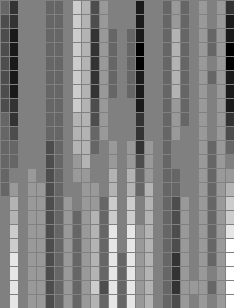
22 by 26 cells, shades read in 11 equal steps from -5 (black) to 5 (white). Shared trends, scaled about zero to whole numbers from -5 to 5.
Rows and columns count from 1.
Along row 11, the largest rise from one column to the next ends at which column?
17
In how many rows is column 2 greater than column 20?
10
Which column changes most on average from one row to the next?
26
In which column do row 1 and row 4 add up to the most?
9
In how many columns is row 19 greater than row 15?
6
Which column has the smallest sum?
16
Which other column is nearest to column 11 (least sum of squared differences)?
2
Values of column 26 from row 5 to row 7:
-5 -4 -4
